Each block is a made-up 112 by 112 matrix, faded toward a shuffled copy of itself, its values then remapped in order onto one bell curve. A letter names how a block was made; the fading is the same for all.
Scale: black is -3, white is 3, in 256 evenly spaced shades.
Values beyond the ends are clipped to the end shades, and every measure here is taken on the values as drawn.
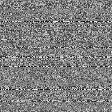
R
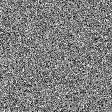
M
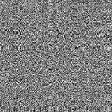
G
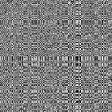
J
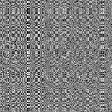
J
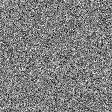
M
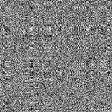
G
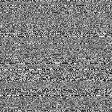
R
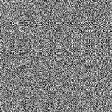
G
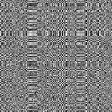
J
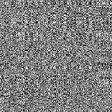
G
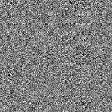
G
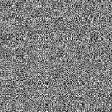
G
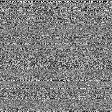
R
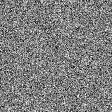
M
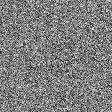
M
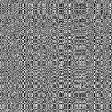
J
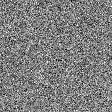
M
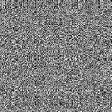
G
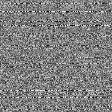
R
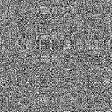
G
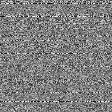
R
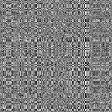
J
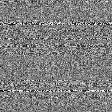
R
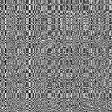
J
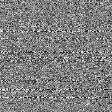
R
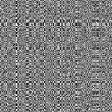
J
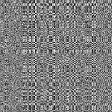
J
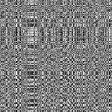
J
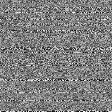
R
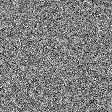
M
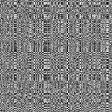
J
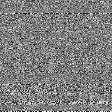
R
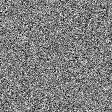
M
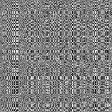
J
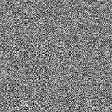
G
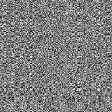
G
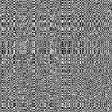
J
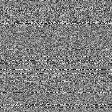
R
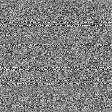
R
